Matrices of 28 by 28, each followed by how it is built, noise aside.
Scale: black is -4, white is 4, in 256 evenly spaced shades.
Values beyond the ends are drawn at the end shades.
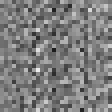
repeating rows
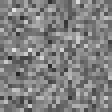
repeating rows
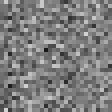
repeating rows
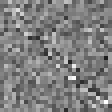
banded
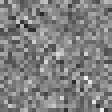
banded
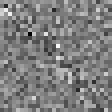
banded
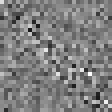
banded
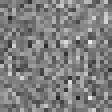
low rank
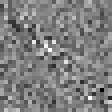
banded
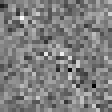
banded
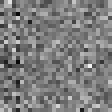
low rank
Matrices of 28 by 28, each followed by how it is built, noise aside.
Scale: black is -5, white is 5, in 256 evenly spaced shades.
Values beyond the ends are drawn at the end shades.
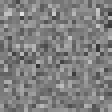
low rank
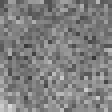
smooth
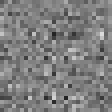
low rank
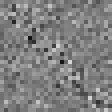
banded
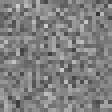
noise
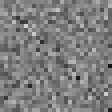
diagonal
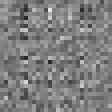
low rank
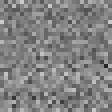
repeating columns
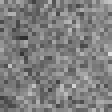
smooth
